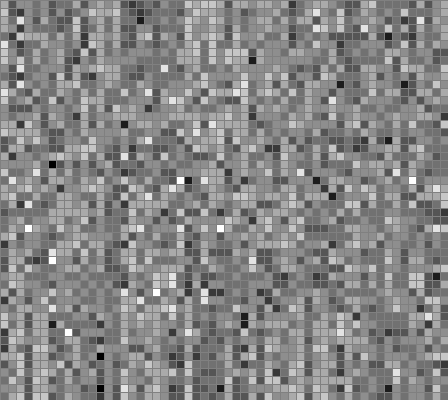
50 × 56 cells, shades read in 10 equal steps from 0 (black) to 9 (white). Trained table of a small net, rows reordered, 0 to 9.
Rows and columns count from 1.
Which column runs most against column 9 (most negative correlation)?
15
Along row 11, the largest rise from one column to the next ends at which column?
3
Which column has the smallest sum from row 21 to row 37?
24
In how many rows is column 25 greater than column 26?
19
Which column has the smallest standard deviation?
48
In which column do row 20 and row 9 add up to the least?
2
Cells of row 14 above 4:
35
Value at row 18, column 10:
5
